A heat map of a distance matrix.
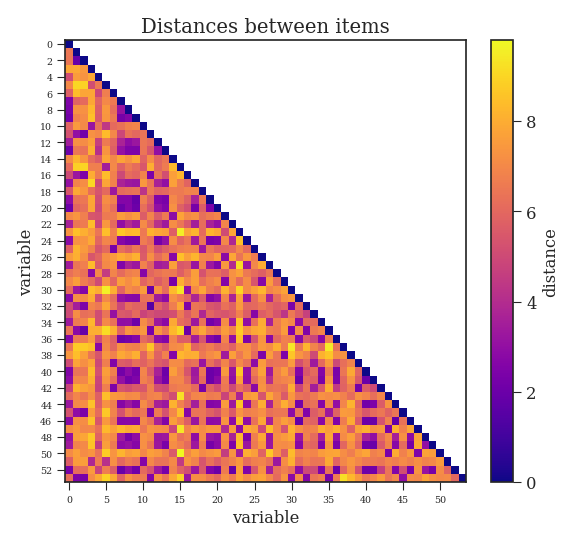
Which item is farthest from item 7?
23
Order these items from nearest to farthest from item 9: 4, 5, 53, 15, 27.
27, 4, 15, 53, 5
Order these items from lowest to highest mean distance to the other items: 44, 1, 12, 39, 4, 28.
12, 44, 4, 39, 28, 1
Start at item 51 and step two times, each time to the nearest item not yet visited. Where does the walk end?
28
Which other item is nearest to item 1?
2
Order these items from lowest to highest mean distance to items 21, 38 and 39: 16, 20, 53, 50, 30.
50, 20, 16, 53, 30
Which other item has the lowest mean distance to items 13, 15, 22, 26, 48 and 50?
52
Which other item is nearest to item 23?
47
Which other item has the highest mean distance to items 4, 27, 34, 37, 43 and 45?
3
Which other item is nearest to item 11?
32
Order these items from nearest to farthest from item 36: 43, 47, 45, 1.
45, 1, 43, 47
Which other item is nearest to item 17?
20
